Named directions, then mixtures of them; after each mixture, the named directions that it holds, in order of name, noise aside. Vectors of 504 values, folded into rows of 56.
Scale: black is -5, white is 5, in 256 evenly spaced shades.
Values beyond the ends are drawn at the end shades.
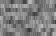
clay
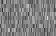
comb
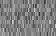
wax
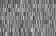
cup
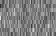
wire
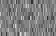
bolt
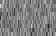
wire.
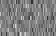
bolt.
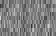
wire.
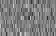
bolt, wax.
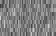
wire.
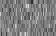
bolt, comb.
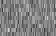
comb.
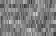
clay, wire.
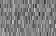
wax.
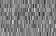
wax.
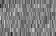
cup, wire.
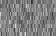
bolt, wire.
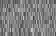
cup.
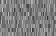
comb, wire.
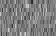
bolt, comb.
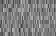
comb, cup.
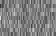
wire.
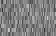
comb.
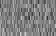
bolt, wax.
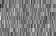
wire.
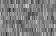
bolt, clay.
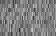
cup, wax.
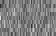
wire.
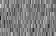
wire.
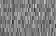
wax.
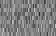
wax.
